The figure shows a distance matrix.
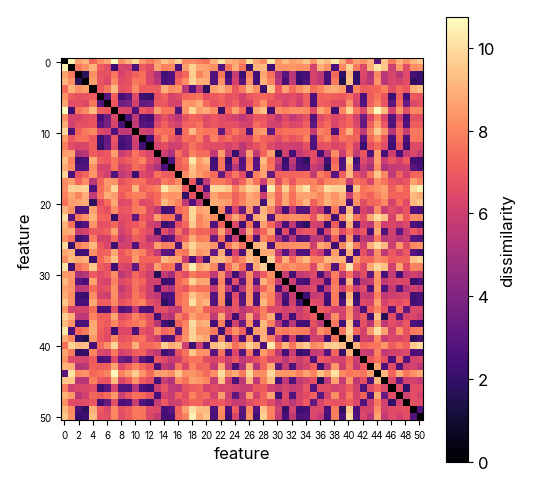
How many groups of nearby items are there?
7
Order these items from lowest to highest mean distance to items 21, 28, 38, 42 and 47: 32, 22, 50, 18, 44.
32, 50, 22, 18, 44
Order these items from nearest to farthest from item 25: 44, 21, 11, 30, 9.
21, 30, 9, 11, 44
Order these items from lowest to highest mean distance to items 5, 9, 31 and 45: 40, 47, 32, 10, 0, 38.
32, 47, 10, 38, 40, 0
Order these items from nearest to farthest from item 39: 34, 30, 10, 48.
34, 30, 48, 10
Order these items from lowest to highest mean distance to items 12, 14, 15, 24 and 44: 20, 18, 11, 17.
11, 17, 20, 18
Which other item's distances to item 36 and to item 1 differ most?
45
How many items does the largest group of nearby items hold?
16
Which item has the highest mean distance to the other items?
0
